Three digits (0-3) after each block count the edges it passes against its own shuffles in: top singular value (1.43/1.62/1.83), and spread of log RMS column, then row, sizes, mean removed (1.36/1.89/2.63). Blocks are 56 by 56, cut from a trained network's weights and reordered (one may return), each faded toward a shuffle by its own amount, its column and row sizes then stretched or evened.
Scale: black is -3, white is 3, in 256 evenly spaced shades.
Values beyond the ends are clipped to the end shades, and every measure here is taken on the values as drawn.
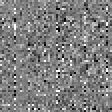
0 3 2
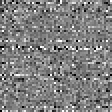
2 1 3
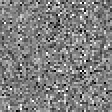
1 2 0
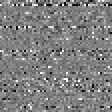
1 0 3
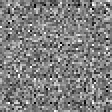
3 2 0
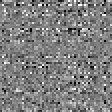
2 2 3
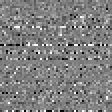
1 0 3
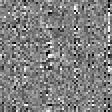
3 3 1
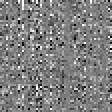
1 3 2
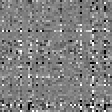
0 3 3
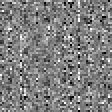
2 3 0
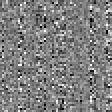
0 3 0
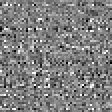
0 1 3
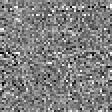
0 1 2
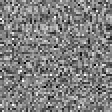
3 0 0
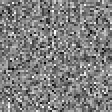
1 1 0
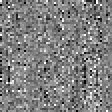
2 3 0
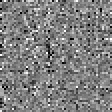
0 2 2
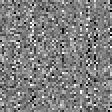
1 3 0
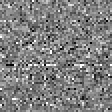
2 0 2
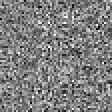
3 1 0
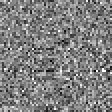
3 0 1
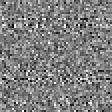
3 0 2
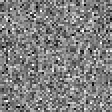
2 0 0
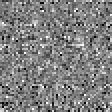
1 0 2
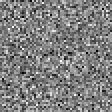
3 0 0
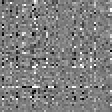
3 3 2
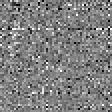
2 2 2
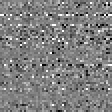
1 1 3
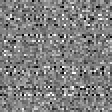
1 1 3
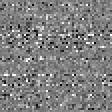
0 1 3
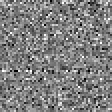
0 0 2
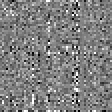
2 3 2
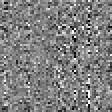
2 3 0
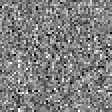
1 1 0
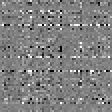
3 2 3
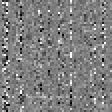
0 3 0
